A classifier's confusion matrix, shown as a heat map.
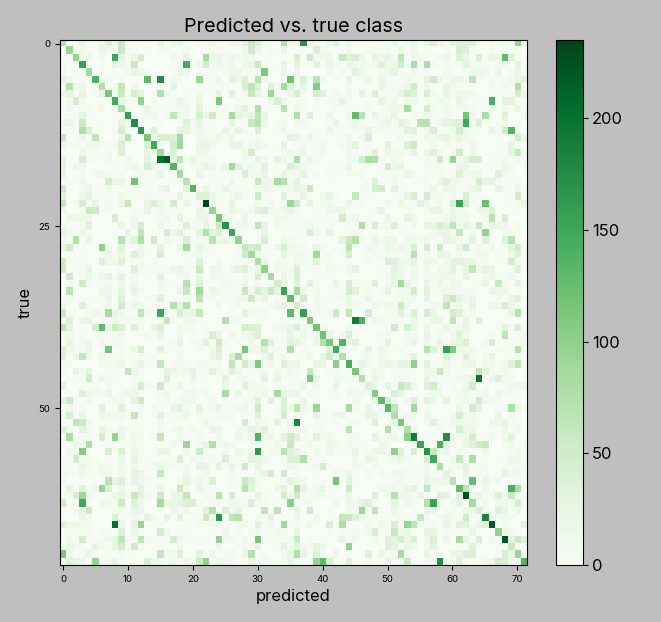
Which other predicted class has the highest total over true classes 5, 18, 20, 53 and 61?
15
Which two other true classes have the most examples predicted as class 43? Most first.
41, 66
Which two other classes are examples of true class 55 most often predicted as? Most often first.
58, 19
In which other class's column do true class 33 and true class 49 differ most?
52
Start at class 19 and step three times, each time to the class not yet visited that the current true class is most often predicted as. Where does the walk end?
3
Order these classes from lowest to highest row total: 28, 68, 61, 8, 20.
20, 8, 28, 61, 68
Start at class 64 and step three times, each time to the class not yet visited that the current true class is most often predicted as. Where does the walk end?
45
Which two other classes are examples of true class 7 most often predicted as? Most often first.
32, 15
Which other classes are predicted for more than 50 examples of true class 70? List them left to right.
0, 15, 29, 36, 52
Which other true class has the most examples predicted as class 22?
71
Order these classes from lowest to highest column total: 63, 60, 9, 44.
60, 63, 44, 9
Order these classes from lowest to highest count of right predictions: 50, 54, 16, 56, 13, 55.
13, 50, 55, 56, 54, 16
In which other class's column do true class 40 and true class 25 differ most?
46
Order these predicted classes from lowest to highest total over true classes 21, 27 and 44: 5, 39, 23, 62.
5, 39, 62, 23
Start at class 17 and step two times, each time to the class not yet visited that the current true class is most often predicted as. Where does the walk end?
65
